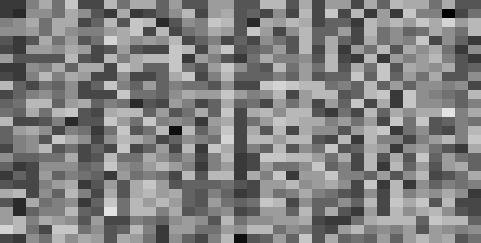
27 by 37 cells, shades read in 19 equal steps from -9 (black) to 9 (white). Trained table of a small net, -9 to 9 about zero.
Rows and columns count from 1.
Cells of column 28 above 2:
5
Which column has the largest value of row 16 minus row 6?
27
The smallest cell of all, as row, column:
2, 35
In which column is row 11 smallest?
31
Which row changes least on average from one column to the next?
25
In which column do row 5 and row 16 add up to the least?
28
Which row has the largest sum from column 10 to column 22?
11
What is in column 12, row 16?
1
